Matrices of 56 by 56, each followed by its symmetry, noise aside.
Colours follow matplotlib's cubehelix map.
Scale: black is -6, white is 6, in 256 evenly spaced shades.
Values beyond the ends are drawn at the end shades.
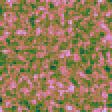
antisymmetric.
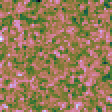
antisymmetric.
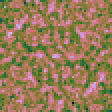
same after a half turn.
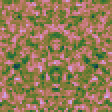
mirrored left to right.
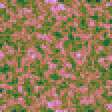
same after a half turn.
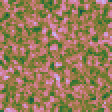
same after a half turn.
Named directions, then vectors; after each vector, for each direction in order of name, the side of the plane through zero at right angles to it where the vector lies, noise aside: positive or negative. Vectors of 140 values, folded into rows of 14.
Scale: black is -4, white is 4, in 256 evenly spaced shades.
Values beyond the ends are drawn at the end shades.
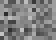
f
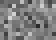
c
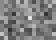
negative, positive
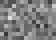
positive, positive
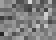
negative, negative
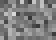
positive, negative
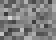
positive, positive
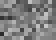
negative, negative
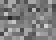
negative, negative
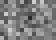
positive, negative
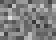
positive, positive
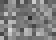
positive, negative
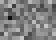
negative, negative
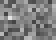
positive, positive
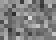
negative, positive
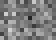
positive, negative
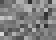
positive, positive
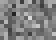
negative, positive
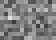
positive, positive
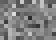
positive, negative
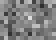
negative, positive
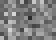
positive, negative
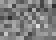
negative, negative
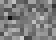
negative, negative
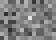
negative, positive
